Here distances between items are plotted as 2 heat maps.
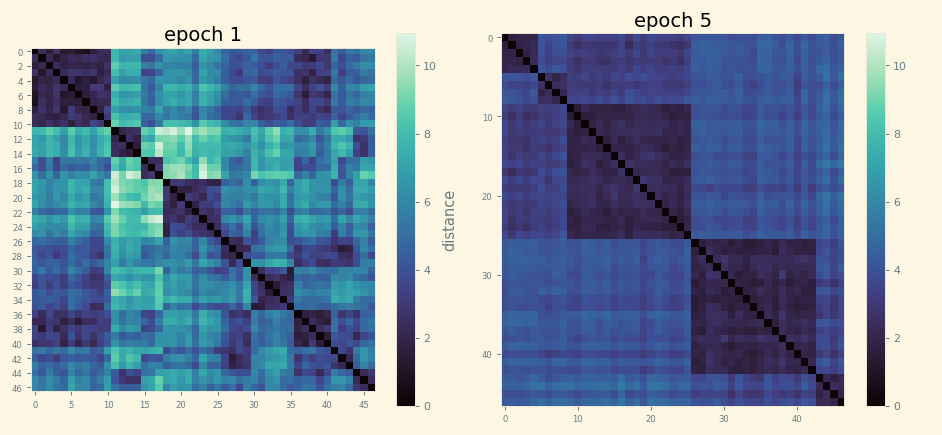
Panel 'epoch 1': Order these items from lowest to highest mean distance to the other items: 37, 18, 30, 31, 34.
37, 31, 30, 34, 18
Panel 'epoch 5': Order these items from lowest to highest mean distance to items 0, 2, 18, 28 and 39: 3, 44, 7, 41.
3, 41, 7, 44
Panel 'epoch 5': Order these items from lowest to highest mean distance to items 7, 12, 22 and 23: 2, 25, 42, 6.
25, 6, 2, 42
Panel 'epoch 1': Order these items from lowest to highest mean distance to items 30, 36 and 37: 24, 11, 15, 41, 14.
41, 15, 24, 14, 11
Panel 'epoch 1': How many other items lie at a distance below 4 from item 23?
7
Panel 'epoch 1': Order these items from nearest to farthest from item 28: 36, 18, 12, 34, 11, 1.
36, 1, 18, 34, 12, 11
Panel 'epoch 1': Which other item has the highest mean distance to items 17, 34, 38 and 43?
11
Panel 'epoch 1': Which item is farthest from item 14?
17
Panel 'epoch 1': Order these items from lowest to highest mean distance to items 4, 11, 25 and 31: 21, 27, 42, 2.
2, 27, 42, 21
